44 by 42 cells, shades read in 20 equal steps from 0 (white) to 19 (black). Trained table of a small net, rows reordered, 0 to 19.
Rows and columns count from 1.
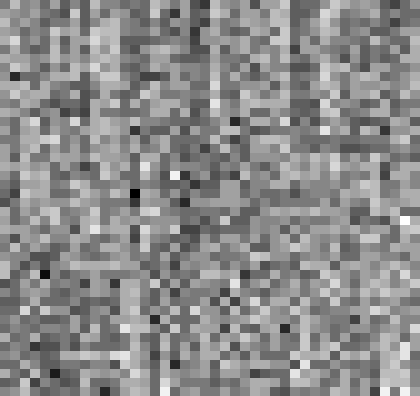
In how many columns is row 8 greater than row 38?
19
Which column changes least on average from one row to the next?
21
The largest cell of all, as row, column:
22, 14
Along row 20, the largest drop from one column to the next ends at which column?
18
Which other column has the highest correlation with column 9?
35
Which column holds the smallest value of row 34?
26
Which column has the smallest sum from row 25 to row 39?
41
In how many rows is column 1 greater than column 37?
21
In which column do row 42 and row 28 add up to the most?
6
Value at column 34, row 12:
9
